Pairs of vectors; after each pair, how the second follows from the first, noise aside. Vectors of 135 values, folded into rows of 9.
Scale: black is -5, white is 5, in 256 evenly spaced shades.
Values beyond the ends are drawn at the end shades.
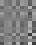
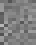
wrapped around, negated, shrunk.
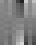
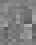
wrapped around, negated, shrunk.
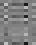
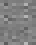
negated, shrunk.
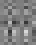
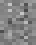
reversed, partly zeroed.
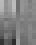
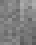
reversed, negated, shrunk.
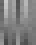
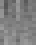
negated, shrunk.
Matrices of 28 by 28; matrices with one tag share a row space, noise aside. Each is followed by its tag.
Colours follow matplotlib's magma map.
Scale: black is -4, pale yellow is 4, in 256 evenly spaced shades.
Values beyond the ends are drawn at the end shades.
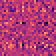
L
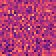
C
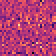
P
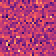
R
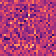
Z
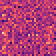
C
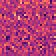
P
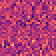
P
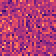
C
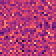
L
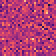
L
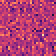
R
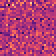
R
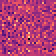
C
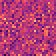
L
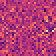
L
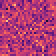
R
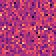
L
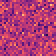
L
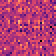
P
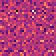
R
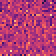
C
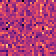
R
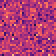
L
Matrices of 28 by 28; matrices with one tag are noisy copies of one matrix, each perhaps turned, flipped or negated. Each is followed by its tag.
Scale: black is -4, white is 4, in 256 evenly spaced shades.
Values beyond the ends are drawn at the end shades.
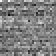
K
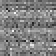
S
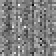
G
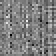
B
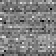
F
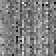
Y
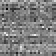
F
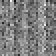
S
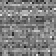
K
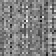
B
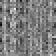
K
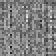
B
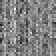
K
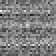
S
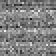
S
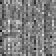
F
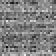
F
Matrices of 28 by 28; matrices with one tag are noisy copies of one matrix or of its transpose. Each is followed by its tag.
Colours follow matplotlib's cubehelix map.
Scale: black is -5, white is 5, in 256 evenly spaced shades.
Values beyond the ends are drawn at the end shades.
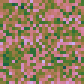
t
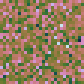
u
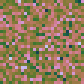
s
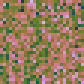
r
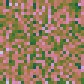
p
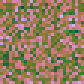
t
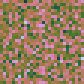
t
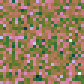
u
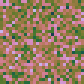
r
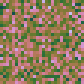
p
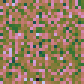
u
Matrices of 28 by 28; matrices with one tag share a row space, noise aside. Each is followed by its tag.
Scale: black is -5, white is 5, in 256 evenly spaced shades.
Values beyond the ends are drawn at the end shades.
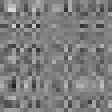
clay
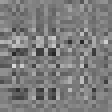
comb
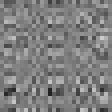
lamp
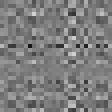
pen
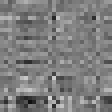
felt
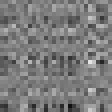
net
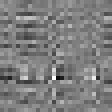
felt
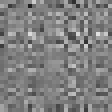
pen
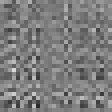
clay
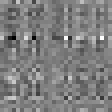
clay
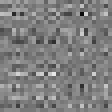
comb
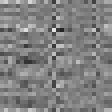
felt
